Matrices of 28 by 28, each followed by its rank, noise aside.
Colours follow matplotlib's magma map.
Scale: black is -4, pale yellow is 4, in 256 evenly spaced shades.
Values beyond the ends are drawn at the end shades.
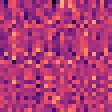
four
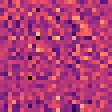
four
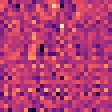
six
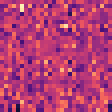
seven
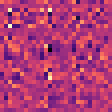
four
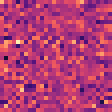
six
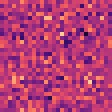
six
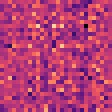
six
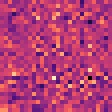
six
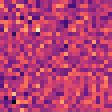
seven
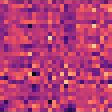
four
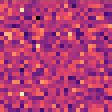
seven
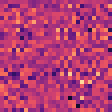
five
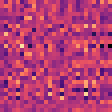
four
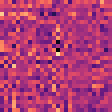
six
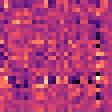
four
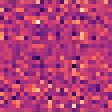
five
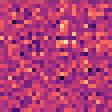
six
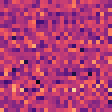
five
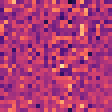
six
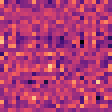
four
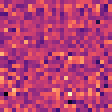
six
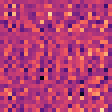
four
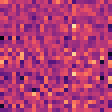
four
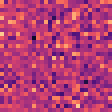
six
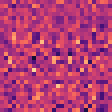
four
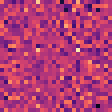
five
